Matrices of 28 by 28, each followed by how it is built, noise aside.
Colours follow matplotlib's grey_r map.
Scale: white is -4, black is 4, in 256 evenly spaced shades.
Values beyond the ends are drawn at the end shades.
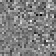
upper triangular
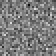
repeating columns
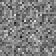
repeating columns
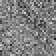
Toeplitz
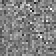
upper triangular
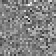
upper triangular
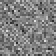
Toeplitz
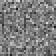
blocks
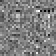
low rank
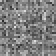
blocks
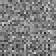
blocks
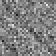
Toeplitz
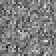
repeating rows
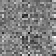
low rank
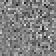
upper triangular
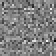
low rank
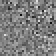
upper triangular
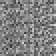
repeating rows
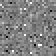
sparse
